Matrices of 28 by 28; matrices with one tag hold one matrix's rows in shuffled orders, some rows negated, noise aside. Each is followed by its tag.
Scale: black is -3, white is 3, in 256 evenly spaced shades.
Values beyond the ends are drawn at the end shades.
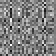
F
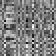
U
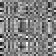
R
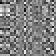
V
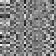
V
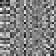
V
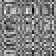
U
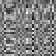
U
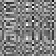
U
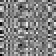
R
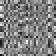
R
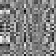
V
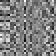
V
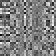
V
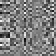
V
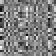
R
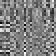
V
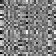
R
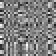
R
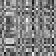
U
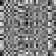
R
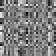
R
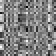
R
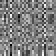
F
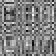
U
